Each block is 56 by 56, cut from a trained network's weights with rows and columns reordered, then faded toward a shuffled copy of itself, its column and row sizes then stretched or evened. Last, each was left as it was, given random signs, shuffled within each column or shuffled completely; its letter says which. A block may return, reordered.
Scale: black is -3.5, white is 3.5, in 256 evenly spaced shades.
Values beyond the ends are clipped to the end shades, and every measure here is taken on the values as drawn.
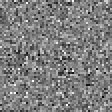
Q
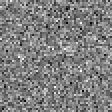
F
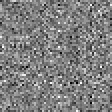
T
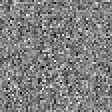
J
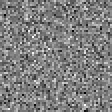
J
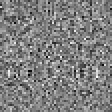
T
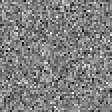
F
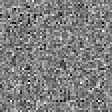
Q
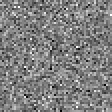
J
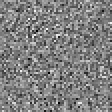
Q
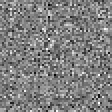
Q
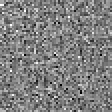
J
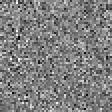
J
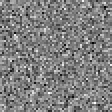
F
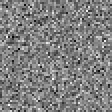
J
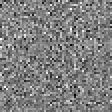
T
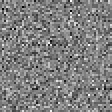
T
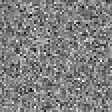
J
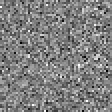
J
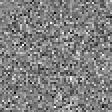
Q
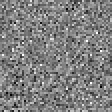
J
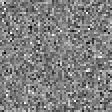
J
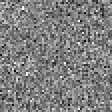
J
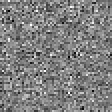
T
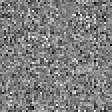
Q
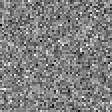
F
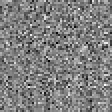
T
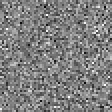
J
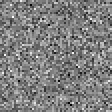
F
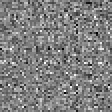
T
